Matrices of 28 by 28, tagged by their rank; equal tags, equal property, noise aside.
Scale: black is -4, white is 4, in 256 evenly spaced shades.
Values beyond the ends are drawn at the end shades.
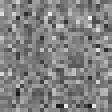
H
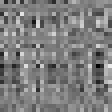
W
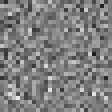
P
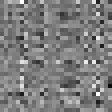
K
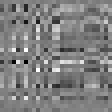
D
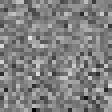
P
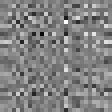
W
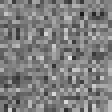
H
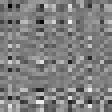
D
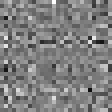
K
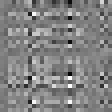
D
